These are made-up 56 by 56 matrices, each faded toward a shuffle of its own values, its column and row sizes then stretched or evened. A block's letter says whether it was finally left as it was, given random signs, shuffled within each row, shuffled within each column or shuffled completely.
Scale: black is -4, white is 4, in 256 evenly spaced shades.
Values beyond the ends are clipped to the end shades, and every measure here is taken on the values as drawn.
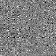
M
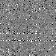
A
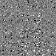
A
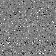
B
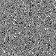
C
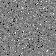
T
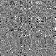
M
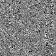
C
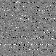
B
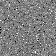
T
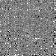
M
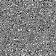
B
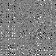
M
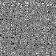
A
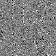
C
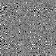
M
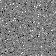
T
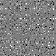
M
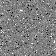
T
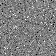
T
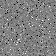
T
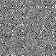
A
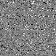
B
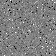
T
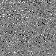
B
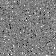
T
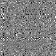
M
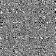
A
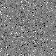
C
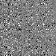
M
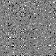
M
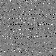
B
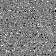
B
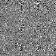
A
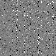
C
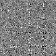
A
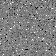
T
